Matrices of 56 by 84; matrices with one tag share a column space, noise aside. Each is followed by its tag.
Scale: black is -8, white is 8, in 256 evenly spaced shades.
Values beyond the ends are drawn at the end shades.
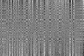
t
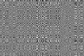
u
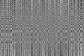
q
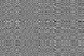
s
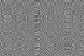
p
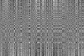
q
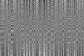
q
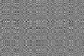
s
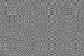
p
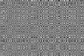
u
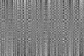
t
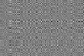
s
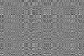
p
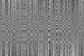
q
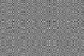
s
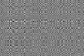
s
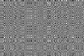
u
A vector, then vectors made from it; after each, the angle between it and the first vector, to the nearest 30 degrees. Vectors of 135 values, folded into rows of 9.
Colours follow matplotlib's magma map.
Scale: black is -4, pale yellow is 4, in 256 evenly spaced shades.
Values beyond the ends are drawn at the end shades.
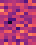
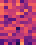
60 degrees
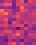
60 degrees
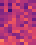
120 degrees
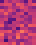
30 degrees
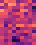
60 degrees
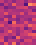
60 degrees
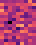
30 degrees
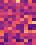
90 degrees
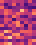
60 degrees
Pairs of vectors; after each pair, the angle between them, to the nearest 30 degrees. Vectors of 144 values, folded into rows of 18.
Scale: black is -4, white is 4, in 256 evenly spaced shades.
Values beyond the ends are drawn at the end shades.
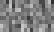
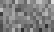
120 degrees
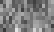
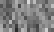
120 degrees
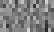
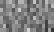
30 degrees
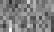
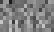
60 degrees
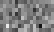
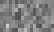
30 degrees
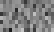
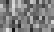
90 degrees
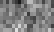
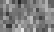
60 degrees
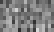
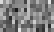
150 degrees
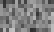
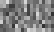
120 degrees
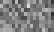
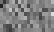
150 degrees
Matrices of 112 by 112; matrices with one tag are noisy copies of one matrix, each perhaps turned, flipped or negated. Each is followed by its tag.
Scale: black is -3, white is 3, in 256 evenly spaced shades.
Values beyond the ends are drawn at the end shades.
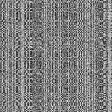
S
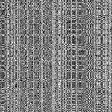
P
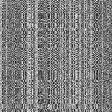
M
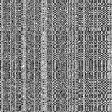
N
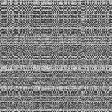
N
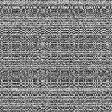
S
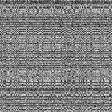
S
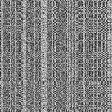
N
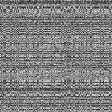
S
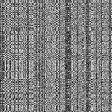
N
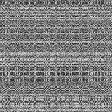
P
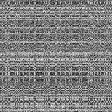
P
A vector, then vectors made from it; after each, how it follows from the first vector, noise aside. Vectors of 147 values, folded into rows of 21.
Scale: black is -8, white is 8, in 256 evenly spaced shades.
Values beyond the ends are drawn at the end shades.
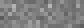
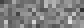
reversed, scaled up.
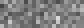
wrapped around, scaled up.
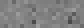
reversed, negated, partly zeroed.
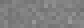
reversed, shrunk.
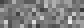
reversed, scaled up.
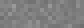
shrunk.
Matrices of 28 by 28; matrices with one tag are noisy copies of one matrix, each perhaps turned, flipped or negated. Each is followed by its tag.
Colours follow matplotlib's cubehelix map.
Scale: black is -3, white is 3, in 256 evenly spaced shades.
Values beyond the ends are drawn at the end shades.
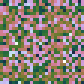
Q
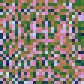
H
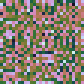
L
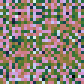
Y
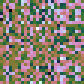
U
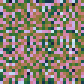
L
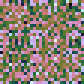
L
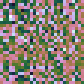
U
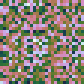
Q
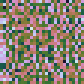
H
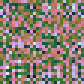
Y
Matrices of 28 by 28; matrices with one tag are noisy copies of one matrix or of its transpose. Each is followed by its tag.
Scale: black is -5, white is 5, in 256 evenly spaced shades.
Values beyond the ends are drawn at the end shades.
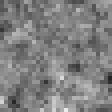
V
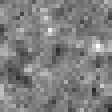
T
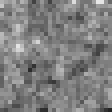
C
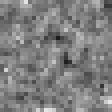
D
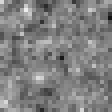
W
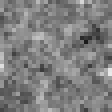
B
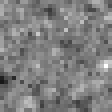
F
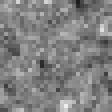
F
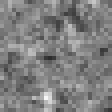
T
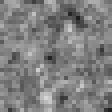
T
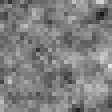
V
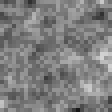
V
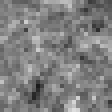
B
